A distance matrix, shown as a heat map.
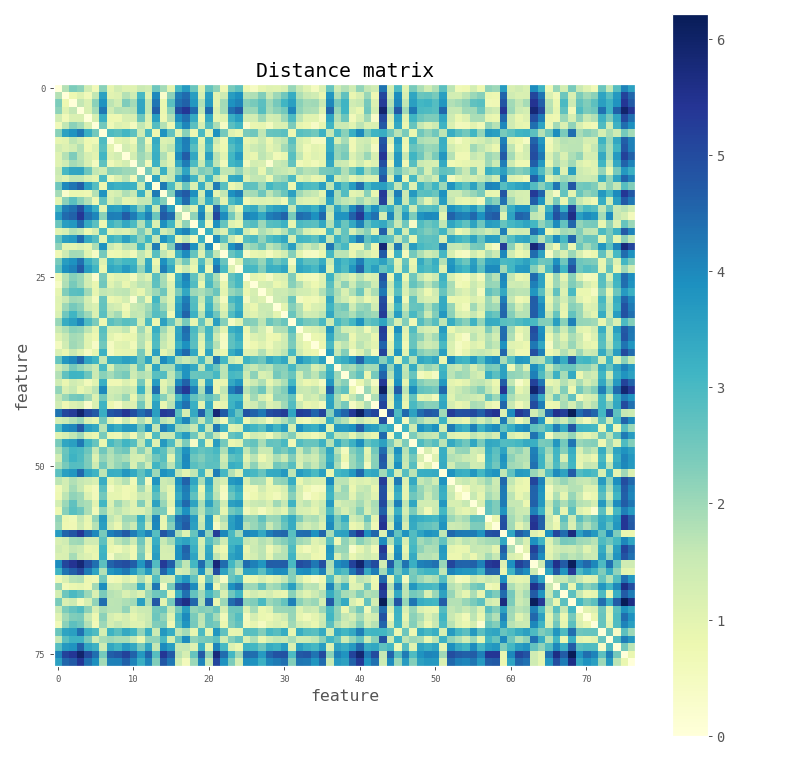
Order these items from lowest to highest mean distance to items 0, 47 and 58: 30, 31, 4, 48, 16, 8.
8, 4, 31, 30, 48, 16
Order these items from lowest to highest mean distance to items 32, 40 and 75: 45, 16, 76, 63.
16, 76, 45, 63
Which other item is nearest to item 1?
14
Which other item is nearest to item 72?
74
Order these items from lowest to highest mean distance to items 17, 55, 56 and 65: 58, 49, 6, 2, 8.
49, 8, 6, 58, 2
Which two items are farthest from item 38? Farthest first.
43, 63
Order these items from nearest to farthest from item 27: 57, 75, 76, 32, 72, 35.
32, 35, 72, 57, 76, 75
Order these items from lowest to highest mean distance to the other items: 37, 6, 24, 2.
37, 6, 2, 24
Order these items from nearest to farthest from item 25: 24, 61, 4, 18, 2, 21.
61, 4, 21, 2, 18, 24
